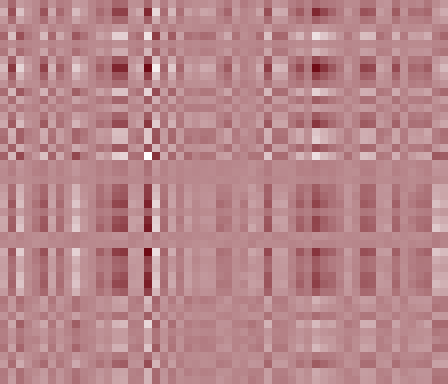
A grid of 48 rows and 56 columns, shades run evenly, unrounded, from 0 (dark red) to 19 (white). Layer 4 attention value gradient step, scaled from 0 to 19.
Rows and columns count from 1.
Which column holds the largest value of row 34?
20
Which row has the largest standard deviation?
9
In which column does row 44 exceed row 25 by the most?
19
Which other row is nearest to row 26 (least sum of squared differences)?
29
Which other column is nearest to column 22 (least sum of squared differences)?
1
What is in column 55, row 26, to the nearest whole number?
14
